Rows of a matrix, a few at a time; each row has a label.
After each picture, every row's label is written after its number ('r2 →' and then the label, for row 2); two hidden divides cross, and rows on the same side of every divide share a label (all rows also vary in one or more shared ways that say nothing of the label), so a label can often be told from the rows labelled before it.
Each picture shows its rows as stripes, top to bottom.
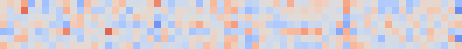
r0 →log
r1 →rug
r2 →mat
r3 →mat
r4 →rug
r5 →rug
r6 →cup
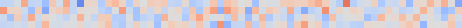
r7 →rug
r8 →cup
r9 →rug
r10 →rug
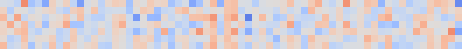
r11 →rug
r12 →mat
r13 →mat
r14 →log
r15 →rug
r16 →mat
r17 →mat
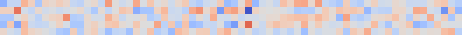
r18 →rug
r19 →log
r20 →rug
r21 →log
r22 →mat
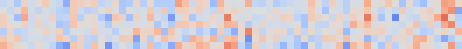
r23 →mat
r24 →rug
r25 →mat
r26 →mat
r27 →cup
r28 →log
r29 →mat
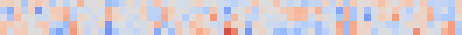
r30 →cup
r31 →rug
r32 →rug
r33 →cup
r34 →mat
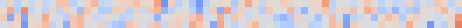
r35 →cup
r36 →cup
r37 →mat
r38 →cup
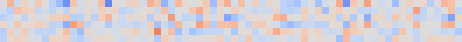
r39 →cup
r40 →rug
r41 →log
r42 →mat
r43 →log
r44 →rug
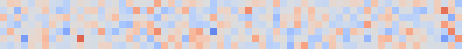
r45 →log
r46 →mat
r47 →mat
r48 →mat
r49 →log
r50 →cup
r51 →rug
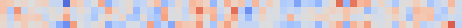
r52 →cup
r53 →rug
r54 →rug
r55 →mat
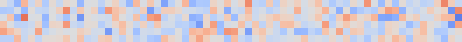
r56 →mat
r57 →mat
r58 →log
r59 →cup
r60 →cup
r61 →rug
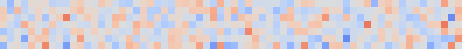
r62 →mat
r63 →mat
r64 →cup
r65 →mat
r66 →mat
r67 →cup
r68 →log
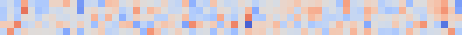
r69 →rug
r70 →rug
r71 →mat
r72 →log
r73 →log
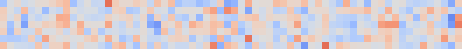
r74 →log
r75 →mat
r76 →cup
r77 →mat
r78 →mat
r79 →mat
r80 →cup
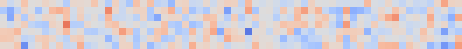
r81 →mat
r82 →rug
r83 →mat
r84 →rug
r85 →log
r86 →cup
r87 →cup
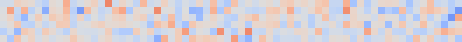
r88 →rug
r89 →log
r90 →cup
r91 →log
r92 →mat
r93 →rug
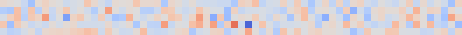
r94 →cup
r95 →rug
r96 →log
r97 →rug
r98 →mat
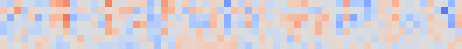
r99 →rug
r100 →log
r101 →rug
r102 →mat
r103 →rug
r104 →mat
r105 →mat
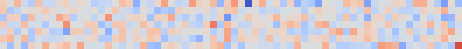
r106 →log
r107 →mat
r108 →log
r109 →mat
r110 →cup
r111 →cup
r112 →mat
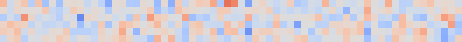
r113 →mat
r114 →mat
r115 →rug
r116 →log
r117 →log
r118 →log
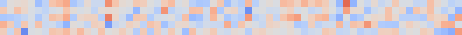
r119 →rug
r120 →rug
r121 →mat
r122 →cup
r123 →cup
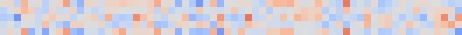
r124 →log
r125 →rug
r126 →mat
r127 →mat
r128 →log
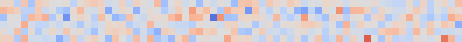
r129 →cup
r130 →cup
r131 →log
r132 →rug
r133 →rug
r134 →mat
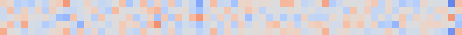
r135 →cup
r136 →cup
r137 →rug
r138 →log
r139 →cup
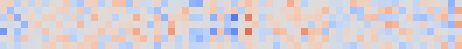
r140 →cup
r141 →mat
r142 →cup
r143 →cup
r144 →log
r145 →cup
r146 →mat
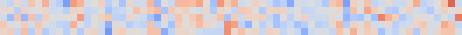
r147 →mat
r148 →cup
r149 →mat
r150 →mat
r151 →cup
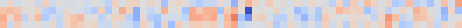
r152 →cup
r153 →log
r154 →mat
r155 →mat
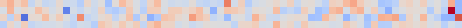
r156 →log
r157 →log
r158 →cup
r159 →log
